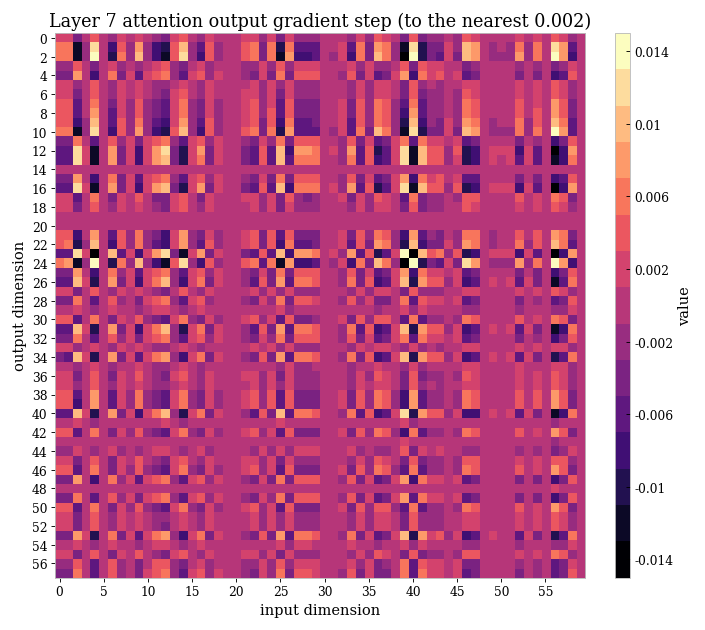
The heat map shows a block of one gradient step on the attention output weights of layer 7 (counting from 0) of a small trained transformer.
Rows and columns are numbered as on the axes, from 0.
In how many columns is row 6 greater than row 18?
1
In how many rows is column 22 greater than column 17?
14
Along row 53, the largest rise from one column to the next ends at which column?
41
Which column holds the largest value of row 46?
56
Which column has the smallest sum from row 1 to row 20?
39
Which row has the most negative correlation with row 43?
48
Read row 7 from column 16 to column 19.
-0.004 0.002 -0.002 0
